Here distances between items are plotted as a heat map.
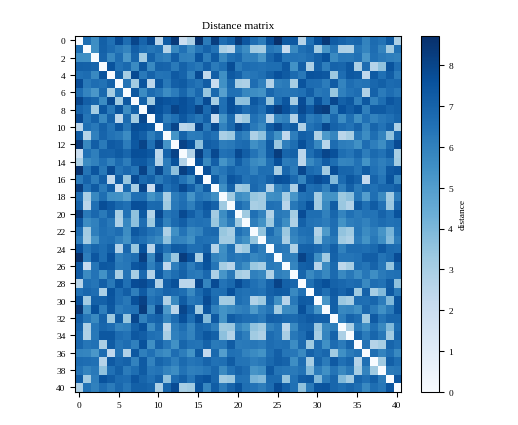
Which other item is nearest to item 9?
17
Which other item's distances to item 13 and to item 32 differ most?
0
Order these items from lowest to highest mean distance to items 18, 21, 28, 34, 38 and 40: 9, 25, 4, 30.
30, 9, 4, 25
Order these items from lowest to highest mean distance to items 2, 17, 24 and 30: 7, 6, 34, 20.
20, 7, 34, 6
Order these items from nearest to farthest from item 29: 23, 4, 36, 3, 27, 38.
3, 38, 27, 23, 36, 4
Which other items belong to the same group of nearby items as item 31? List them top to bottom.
12, 15, 25
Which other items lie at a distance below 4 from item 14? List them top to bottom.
0, 10, 13, 28, 40
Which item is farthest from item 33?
8
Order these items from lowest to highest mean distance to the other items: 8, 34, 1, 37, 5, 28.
1, 34, 5, 37, 28, 8
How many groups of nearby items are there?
7
